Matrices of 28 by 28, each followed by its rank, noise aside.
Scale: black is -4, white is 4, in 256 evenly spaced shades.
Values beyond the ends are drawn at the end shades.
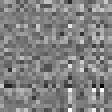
three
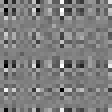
one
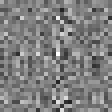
four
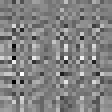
two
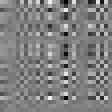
one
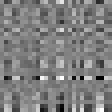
one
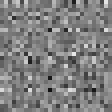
four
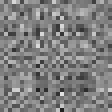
three
